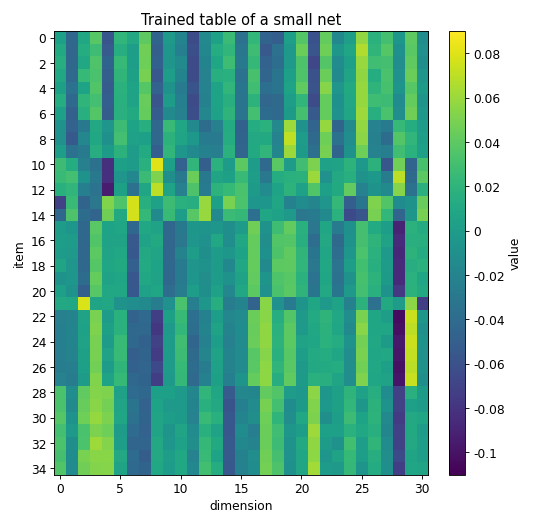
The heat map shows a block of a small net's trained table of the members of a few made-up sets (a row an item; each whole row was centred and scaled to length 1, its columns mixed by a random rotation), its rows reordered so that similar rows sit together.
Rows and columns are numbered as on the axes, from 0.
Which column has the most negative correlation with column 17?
7
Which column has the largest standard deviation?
28
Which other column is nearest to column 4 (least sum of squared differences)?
12
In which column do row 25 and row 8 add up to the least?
8
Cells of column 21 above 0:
17
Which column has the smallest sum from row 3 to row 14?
4
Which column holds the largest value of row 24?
29
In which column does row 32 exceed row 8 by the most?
21
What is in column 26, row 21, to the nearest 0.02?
-0.04
